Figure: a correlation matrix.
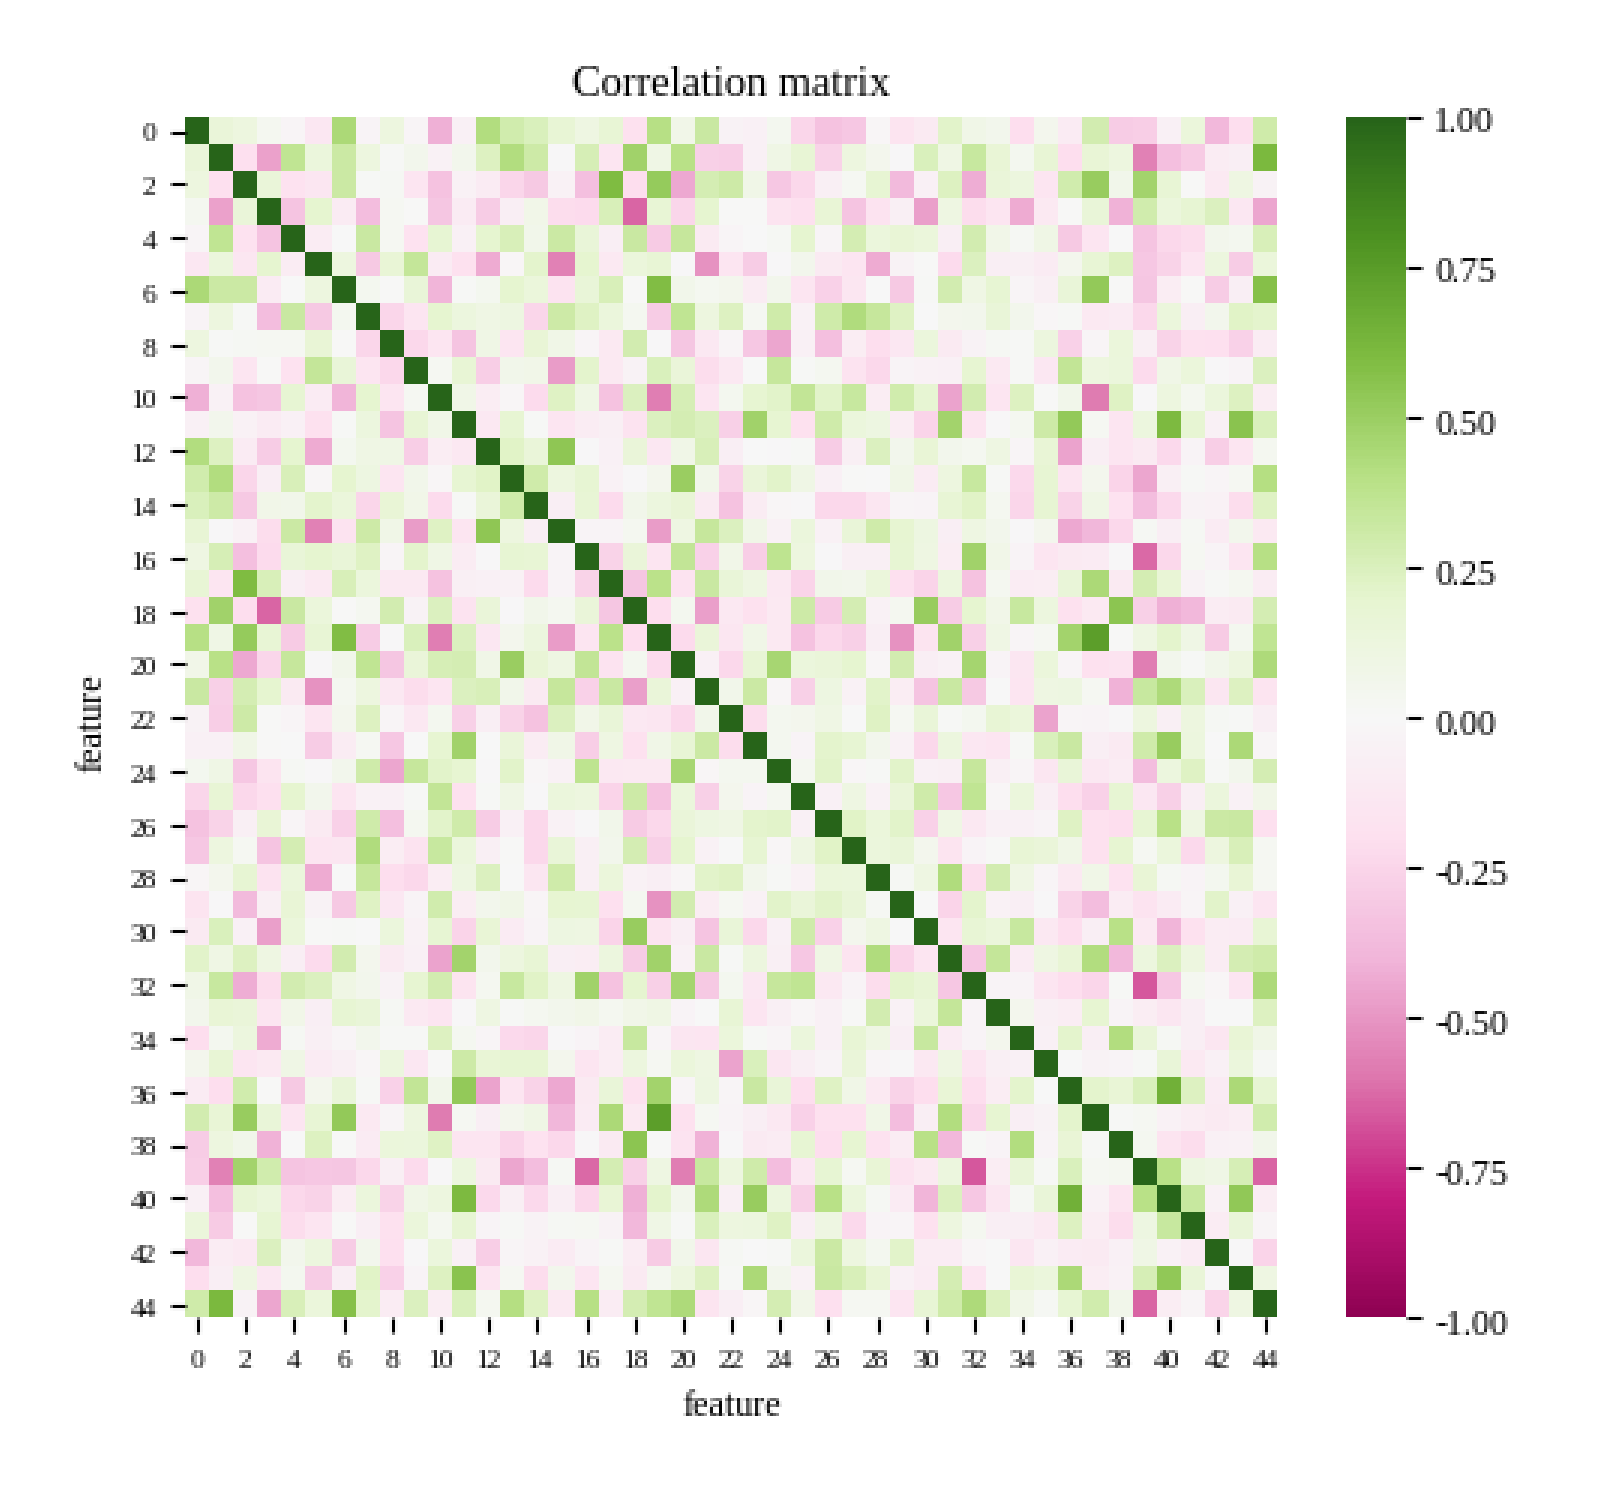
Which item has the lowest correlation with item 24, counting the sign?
8
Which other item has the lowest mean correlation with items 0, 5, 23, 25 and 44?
39
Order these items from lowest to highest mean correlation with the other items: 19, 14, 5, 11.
5, 14, 19, 11
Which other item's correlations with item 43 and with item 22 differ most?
11
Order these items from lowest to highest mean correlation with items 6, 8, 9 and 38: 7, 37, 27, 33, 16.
7, 27, 33, 16, 37
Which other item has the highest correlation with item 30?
18
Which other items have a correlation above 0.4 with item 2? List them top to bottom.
17, 19, 37, 39
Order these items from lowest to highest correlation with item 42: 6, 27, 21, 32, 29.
6, 21, 32, 27, 29
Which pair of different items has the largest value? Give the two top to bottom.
19, 37
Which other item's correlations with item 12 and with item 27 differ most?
0
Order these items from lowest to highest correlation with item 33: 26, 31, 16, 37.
26, 16, 37, 31
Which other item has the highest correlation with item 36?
40
